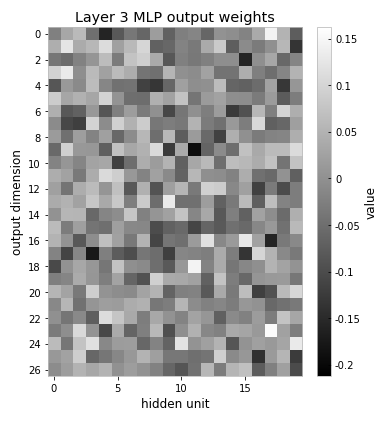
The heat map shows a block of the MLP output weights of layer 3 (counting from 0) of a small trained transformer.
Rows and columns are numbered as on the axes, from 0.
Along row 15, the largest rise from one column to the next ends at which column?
19
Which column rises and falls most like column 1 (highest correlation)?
15
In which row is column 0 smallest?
18
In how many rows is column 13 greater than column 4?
12
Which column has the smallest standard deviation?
14
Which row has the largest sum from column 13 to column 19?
9
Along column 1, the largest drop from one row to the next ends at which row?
2
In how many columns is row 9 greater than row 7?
9
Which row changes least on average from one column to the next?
21
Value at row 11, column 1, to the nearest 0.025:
0.025
